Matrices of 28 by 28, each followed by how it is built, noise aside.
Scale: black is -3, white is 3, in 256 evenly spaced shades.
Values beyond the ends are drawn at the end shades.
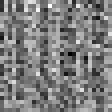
blocks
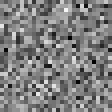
noise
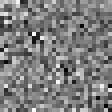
block diagonal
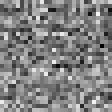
blocks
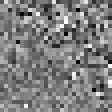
upper triangular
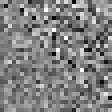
upper triangular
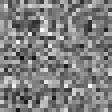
blocks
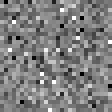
sparse
